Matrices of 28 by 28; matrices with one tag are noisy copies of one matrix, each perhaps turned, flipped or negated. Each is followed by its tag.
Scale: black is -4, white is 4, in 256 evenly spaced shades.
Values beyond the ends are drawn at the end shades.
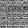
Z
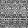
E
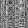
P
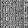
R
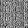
R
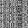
Z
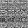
Z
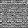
R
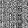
Z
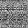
E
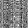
P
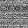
Z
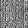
R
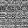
Z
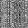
E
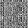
R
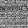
Z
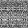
E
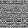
R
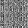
R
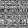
P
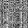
P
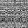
Z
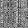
E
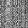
Z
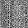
E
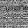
Z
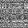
P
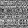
P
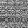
Z
